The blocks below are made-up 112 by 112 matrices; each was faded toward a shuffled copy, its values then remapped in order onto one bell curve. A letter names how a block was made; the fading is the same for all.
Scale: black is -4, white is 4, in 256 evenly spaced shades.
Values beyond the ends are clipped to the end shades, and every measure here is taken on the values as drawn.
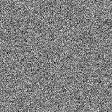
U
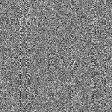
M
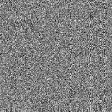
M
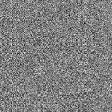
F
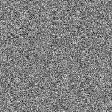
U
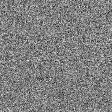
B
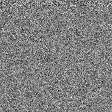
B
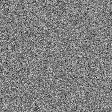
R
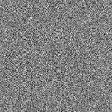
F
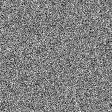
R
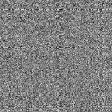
F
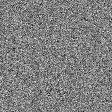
R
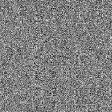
M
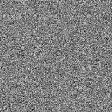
U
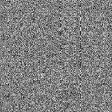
M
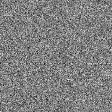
B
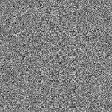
F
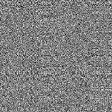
F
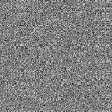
F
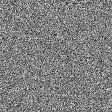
B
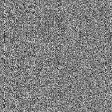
M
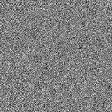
F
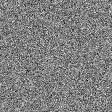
R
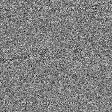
B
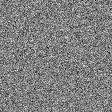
R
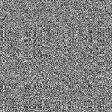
F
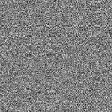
F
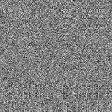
F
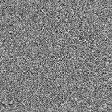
U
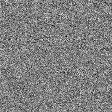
B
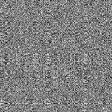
F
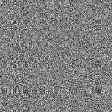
F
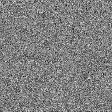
B
